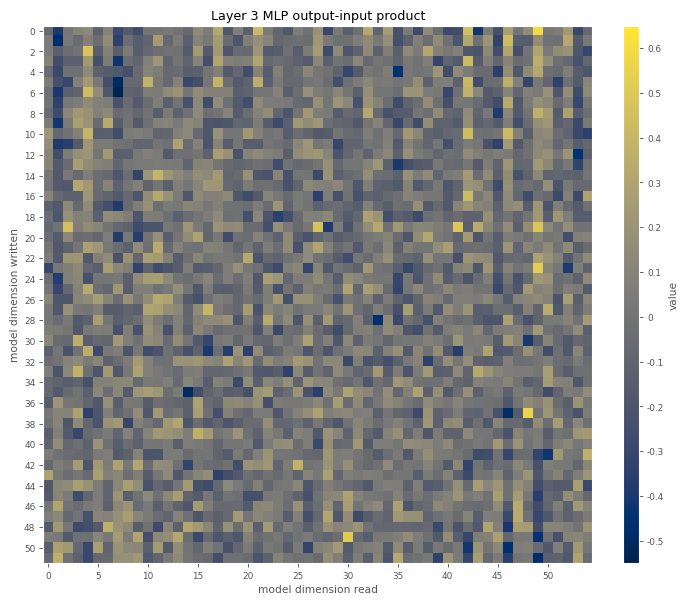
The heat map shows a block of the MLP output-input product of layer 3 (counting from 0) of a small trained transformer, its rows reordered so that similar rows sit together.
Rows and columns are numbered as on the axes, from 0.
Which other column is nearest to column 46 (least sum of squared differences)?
17
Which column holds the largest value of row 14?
11
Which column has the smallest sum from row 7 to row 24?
1
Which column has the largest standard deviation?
49
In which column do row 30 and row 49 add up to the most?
30
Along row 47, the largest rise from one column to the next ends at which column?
47
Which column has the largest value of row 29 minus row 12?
53
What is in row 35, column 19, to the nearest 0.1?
-0.1
